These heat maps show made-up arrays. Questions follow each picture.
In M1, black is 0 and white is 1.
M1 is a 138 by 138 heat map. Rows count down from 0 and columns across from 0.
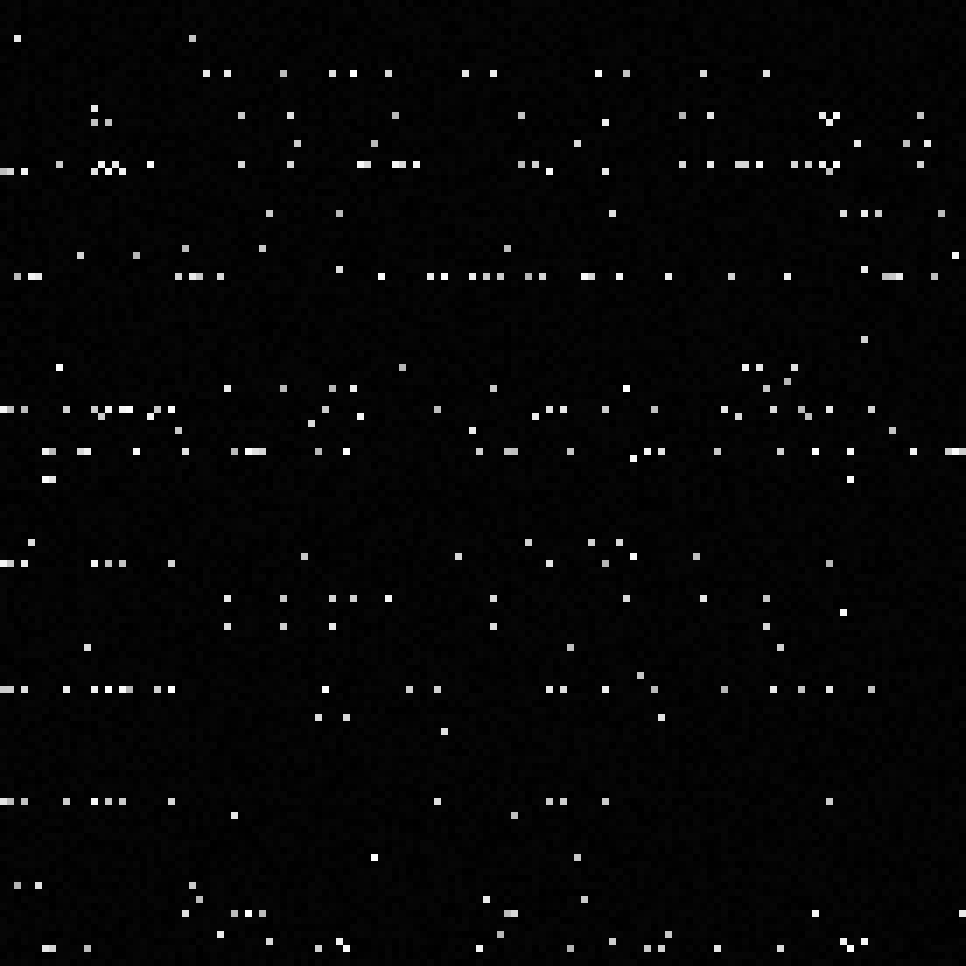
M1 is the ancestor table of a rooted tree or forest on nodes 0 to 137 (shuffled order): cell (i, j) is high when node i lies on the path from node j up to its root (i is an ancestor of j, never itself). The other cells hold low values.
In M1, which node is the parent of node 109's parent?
55
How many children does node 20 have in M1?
4
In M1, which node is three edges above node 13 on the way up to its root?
24
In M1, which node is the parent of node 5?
126
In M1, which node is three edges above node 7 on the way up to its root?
64
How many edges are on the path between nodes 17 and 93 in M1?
5
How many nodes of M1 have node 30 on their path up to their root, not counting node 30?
7
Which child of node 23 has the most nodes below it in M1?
16
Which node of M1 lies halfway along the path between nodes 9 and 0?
80
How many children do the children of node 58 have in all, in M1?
3
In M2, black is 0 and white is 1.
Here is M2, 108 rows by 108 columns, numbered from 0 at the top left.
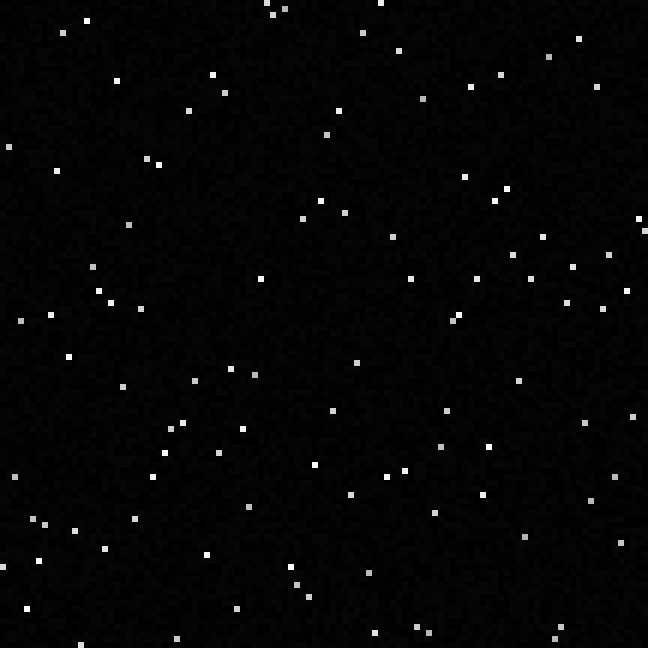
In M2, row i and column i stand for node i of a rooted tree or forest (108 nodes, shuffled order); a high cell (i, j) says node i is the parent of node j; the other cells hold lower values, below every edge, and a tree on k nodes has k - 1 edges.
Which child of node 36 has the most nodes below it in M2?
50
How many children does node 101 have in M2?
2
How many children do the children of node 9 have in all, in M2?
1
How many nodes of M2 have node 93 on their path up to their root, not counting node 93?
2
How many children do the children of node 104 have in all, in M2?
2
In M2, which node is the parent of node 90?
39
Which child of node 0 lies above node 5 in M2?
63
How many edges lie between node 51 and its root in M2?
5
